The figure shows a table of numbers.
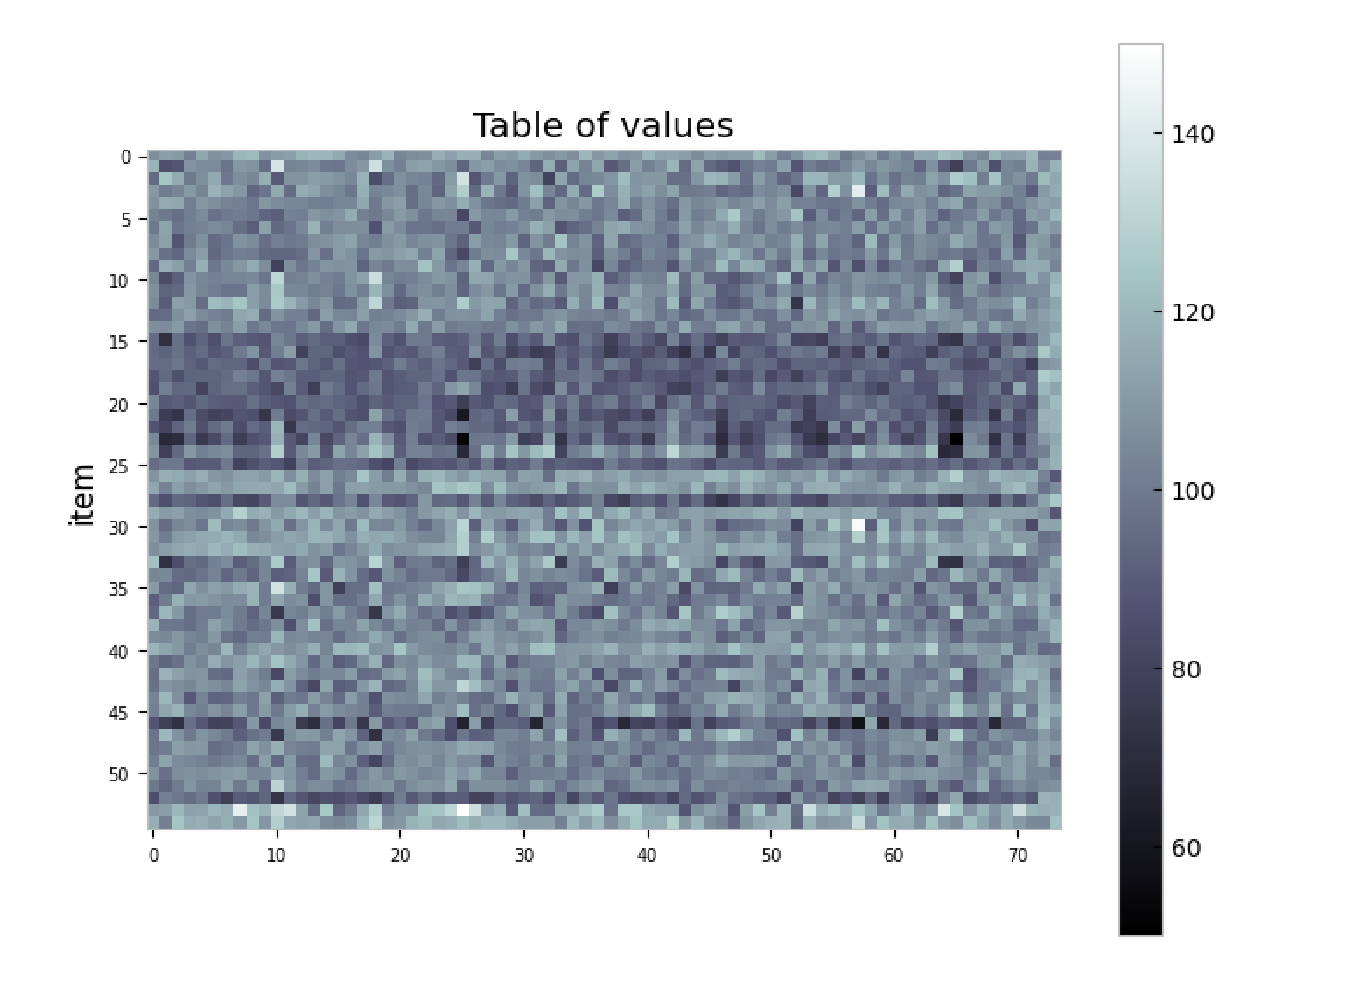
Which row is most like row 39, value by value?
11
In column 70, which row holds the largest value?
53
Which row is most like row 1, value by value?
10
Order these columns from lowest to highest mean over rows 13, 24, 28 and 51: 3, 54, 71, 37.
54, 37, 71, 3
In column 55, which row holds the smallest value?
46
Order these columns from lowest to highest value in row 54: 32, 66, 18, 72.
72, 32, 66, 18
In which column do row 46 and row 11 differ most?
57
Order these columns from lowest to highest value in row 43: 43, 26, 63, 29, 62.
29, 43, 62, 63, 26
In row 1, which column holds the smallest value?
65
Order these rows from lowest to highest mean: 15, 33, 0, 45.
15, 33, 45, 0
